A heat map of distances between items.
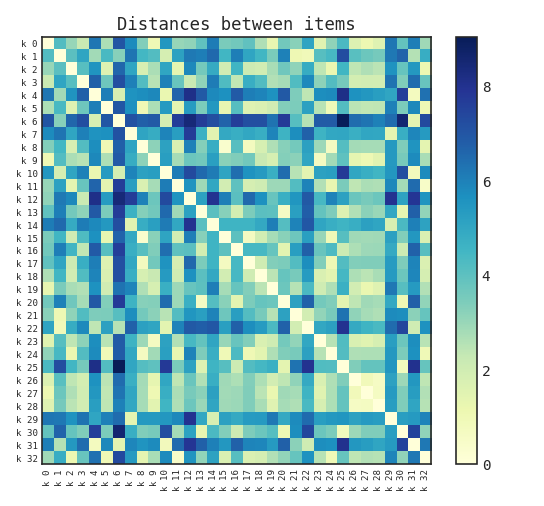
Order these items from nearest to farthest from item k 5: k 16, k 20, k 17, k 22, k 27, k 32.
k 32, k 17, k 27, k 20, k 16, k 22
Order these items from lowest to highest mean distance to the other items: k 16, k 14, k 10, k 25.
k 16, k 25, k 10, k 14
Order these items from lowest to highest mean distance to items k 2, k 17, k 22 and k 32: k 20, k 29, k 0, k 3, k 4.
k 0, k 20, k 3, k 4, k 29
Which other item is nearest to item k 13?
k 20
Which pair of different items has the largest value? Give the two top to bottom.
k 6, k 25
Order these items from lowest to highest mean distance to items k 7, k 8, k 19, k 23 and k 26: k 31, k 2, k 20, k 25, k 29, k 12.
k 2, k 20, k 25, k 29, k 12, k 31
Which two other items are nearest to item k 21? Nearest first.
k 1, k 22
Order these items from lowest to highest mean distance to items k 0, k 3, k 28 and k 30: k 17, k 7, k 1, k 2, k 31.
k 2, k 17, k 1, k 7, k 31
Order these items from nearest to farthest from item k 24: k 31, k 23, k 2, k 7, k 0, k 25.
k 2, k 23, k 0, k 25, k 7, k 31
